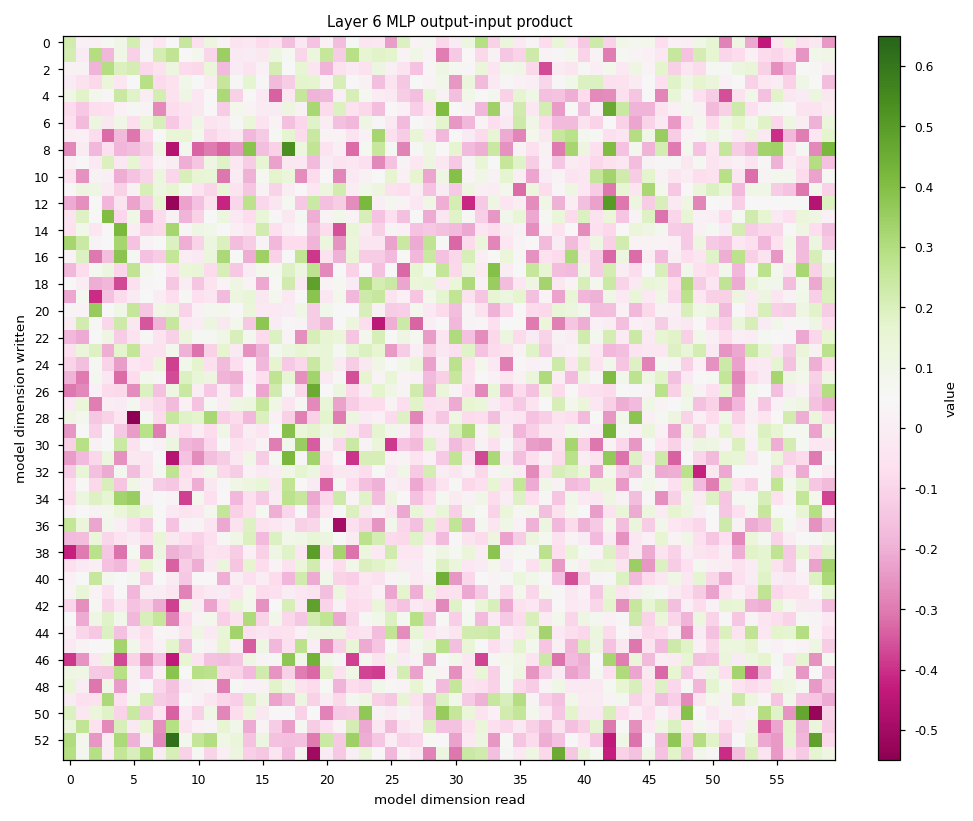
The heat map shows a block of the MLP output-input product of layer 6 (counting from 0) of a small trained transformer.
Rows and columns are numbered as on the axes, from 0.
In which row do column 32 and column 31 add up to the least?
12
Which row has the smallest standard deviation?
41
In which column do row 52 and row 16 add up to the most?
8
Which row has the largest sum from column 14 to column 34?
18
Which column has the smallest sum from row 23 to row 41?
0
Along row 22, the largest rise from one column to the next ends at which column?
19
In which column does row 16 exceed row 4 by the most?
39
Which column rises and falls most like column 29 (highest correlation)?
35
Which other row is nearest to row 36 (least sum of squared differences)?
48
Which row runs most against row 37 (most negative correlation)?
47
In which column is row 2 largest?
3
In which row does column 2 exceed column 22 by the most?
38
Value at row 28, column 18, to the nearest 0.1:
-0.3
